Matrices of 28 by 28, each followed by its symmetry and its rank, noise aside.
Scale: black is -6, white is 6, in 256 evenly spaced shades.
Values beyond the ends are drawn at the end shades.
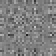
no symmetry, rank four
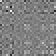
symmetric, rank three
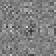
symmetric, rank three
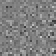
no symmetry, rank four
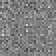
antisymmetric, rank four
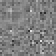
symmetric, rank five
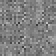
antisymmetric, rank four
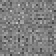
symmetric, rank five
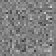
no symmetry, rank five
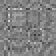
symmetric, rank three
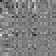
no symmetry, rank three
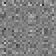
no symmetry, rank five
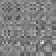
symmetric, rank three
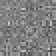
symmetric, rank five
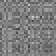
no symmetry, rank three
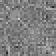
symmetric, rank five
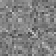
symmetric, rank four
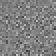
no symmetry, rank four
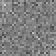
symmetric, rank five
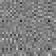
symmetric, rank three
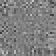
antisymmetric, rank four
